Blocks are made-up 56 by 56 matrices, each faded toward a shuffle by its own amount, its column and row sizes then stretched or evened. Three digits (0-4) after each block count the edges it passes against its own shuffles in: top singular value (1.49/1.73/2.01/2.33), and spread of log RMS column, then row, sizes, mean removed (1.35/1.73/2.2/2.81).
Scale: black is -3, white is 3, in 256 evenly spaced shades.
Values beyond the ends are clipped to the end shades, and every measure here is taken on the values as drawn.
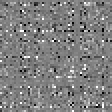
0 4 4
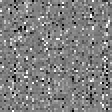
1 3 0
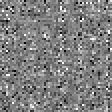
0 3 2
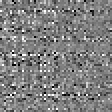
1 3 4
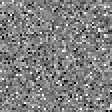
0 0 0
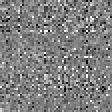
2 2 3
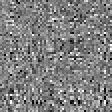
3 2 2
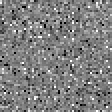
1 0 0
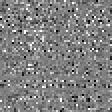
0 1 4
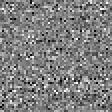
0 1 2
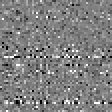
3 1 3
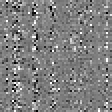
2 4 2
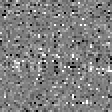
2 1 2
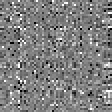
4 3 1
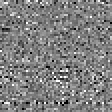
1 0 3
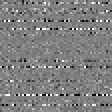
3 0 4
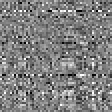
4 1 4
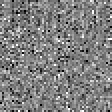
1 2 0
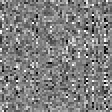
2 4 0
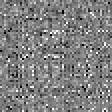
3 1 2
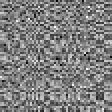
4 1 1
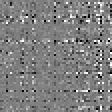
2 4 4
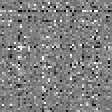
2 3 3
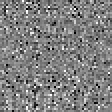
2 2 1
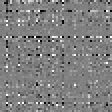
2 3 4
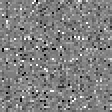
0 2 2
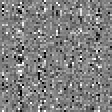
0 4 0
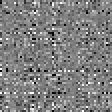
1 4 4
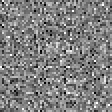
3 1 1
